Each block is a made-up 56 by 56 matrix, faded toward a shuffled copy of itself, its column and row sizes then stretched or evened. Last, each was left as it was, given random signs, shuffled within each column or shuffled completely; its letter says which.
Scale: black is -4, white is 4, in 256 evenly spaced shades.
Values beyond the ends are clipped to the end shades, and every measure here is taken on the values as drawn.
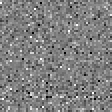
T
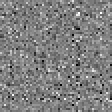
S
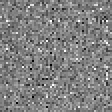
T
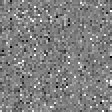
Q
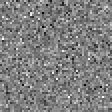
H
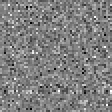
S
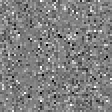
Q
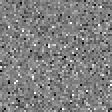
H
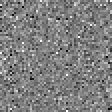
Q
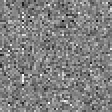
T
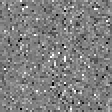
Q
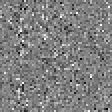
Q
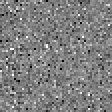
Q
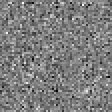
T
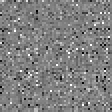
S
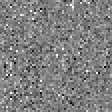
Q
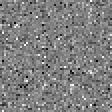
T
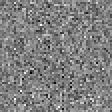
Q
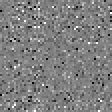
S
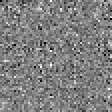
T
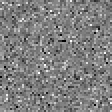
H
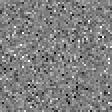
H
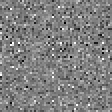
T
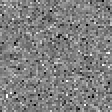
H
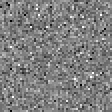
H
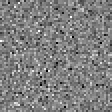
H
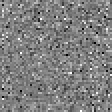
Q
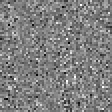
Q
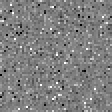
H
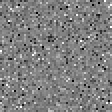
H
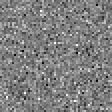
H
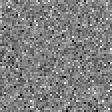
H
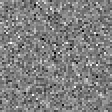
H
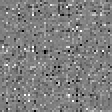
T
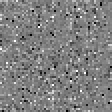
Q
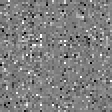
T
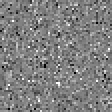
Q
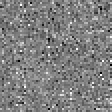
Q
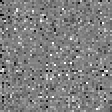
T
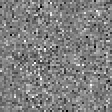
Q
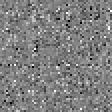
S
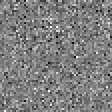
T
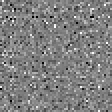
S
